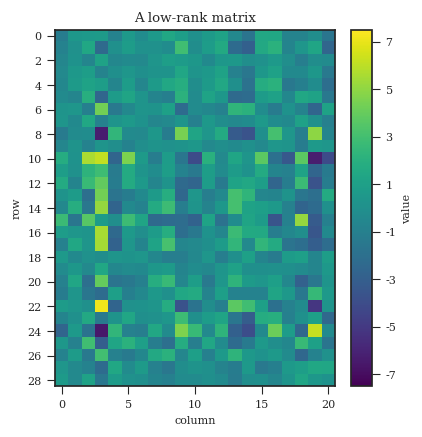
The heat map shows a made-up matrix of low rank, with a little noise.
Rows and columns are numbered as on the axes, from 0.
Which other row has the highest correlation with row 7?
25
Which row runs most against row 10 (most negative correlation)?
21
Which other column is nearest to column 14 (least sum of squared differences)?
13
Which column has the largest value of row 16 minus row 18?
3
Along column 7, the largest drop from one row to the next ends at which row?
15
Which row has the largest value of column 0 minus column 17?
10
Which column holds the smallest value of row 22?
19
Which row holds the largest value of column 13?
22
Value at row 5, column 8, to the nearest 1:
-1
